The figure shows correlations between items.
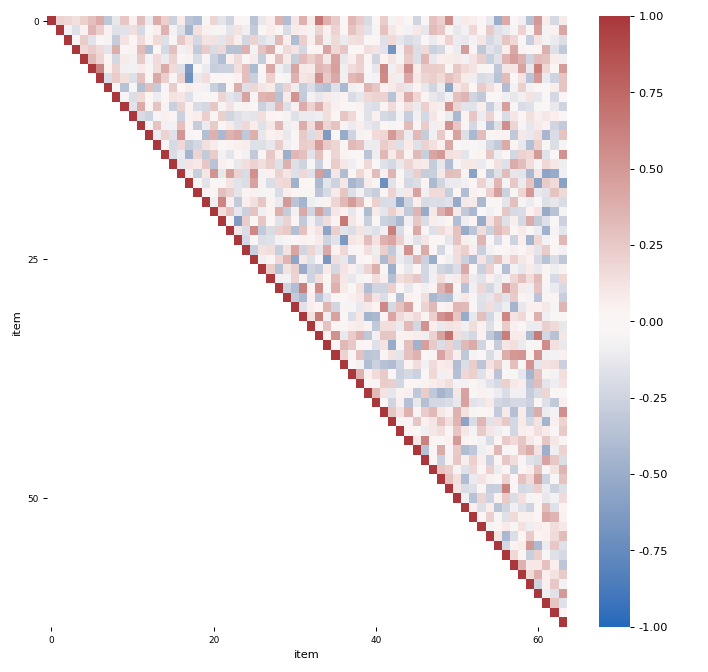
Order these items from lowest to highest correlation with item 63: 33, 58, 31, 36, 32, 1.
36, 32, 31, 33, 58, 1
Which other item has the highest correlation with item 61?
34
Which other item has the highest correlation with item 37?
19
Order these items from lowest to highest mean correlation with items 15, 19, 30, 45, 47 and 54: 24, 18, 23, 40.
23, 40, 24, 18
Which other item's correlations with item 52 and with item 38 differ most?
16
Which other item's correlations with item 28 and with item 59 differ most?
33
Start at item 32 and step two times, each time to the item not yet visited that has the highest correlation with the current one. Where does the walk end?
44
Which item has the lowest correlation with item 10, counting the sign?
50
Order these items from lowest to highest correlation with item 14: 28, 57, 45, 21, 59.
57, 21, 28, 59, 45
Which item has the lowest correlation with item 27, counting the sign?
42
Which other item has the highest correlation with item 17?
25
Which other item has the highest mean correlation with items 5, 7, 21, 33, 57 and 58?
35
